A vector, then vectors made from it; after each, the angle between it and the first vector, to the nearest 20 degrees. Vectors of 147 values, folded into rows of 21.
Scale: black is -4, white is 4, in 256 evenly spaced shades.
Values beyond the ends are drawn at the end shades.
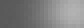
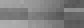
140 degrees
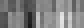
60 degrees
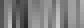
60 degrees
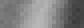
120 degrees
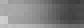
160 degrees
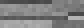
100 degrees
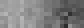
160 degrees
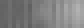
20 degrees
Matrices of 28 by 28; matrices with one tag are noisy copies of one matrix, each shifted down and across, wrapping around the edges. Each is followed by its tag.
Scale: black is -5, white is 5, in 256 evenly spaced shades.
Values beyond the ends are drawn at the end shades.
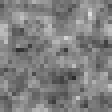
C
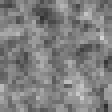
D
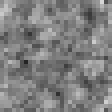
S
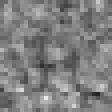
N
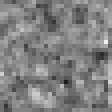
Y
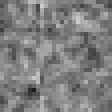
Y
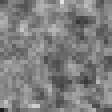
N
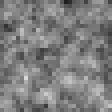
C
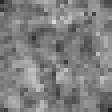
D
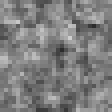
N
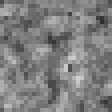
S
